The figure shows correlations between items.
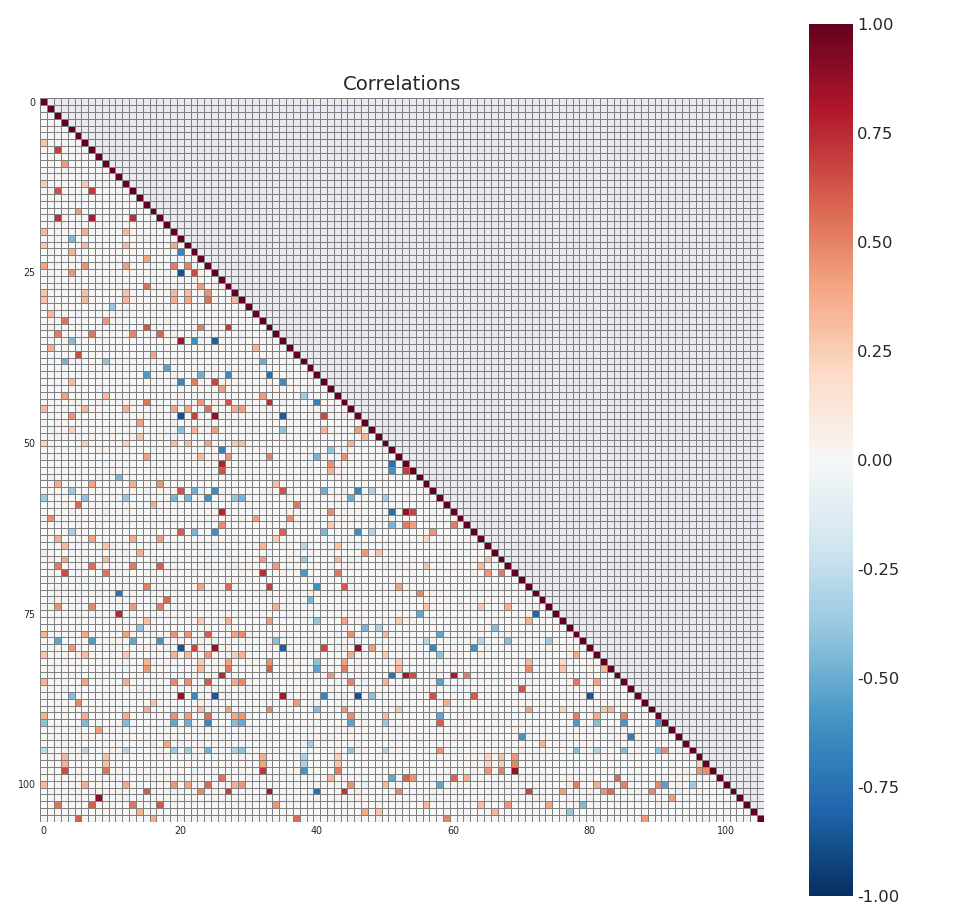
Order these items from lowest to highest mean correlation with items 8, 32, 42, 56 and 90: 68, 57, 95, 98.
95, 57, 68, 98
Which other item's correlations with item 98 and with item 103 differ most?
69
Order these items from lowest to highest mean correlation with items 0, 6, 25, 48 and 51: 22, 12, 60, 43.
60, 43, 12, 22
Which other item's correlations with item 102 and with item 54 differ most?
8
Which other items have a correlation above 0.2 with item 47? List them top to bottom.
14, 49, 66, 104
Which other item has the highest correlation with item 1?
61
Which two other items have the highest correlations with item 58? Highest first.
91, 95
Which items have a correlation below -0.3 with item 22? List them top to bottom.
20, 35, 57, 63, 87
